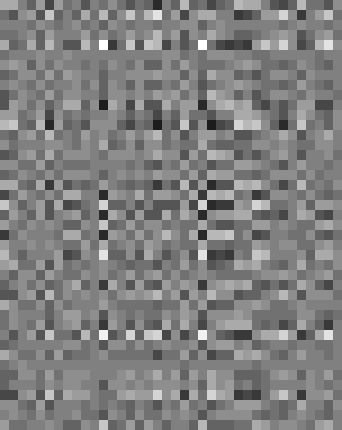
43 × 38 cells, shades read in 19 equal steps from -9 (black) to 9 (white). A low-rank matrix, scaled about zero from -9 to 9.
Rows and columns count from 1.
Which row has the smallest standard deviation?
37
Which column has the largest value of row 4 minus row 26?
24
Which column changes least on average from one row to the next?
11
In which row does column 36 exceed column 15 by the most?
13
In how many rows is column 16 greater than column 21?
18
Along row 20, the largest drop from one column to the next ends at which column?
23
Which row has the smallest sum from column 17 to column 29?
21
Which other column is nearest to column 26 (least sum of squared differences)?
25
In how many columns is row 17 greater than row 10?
13
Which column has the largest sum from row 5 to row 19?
5
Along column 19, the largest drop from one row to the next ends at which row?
34
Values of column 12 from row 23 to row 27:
5 -6 3 7 1
